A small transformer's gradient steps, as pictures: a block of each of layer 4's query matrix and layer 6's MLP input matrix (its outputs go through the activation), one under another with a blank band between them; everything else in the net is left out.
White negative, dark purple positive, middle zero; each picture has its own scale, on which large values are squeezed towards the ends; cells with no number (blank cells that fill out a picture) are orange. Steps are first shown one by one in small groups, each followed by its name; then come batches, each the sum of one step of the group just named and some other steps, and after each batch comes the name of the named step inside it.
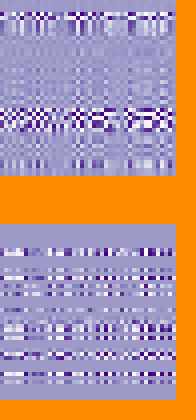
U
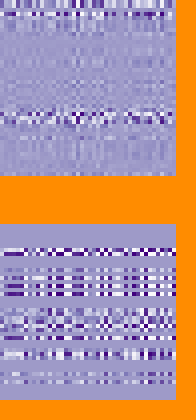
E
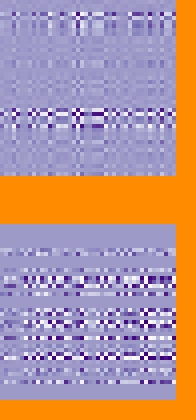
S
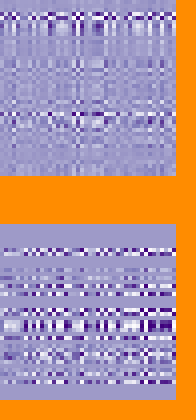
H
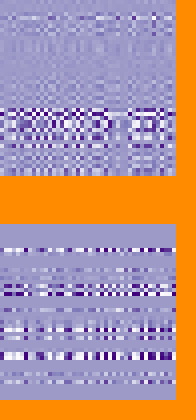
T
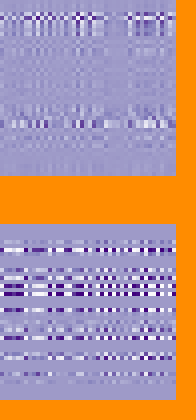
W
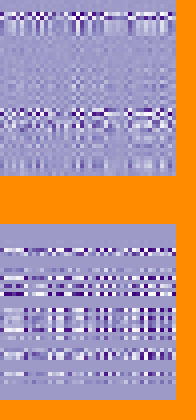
U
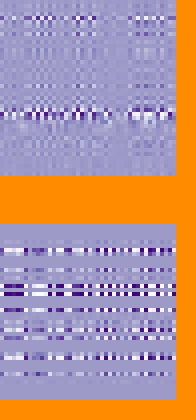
W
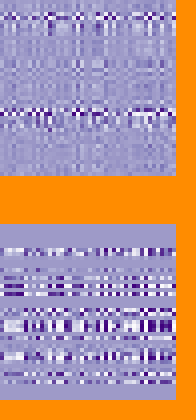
H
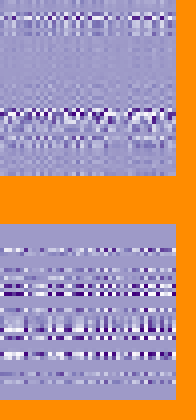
T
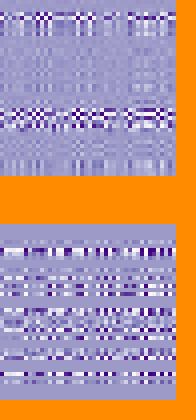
U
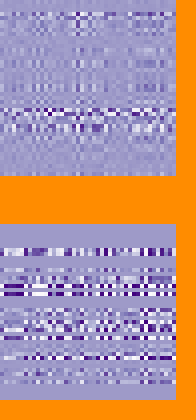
S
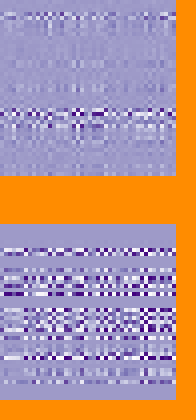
S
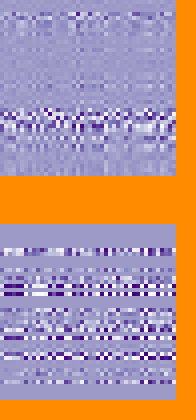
S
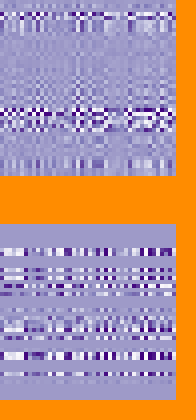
U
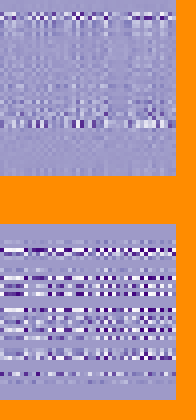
W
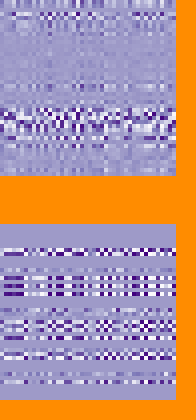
E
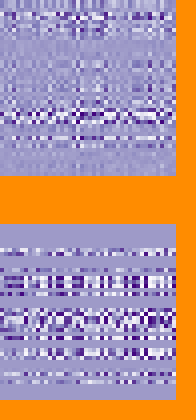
E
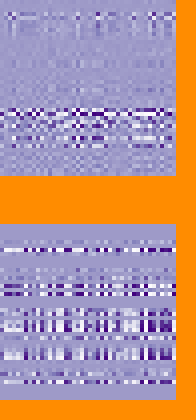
T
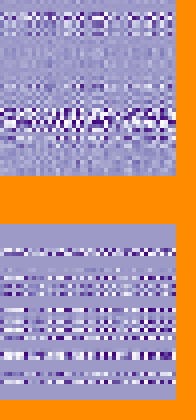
T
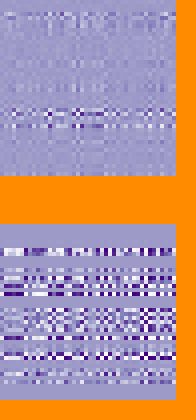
S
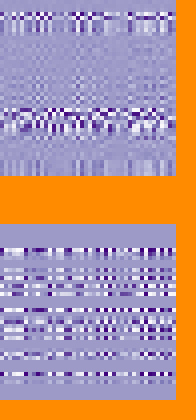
U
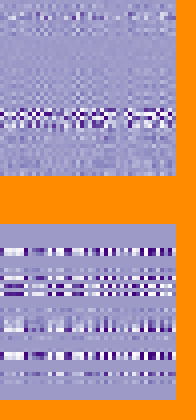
U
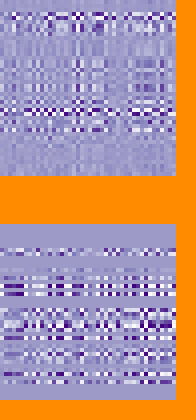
H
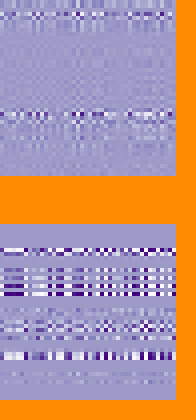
E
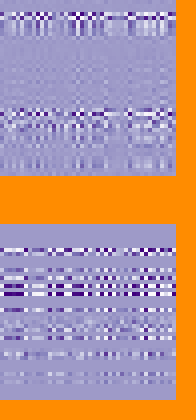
U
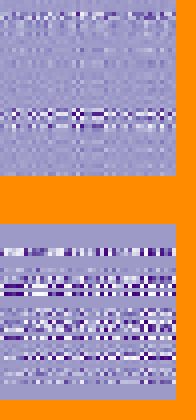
S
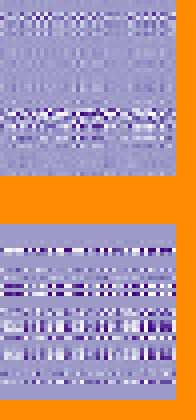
W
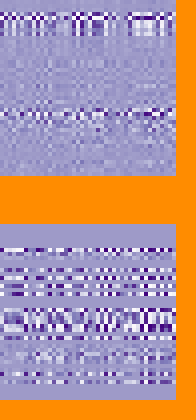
H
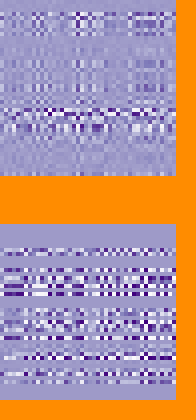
S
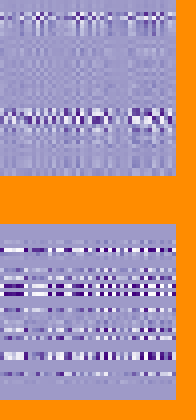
W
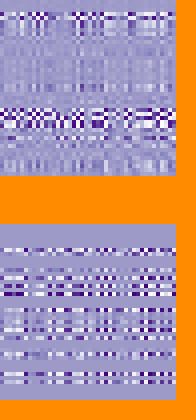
U
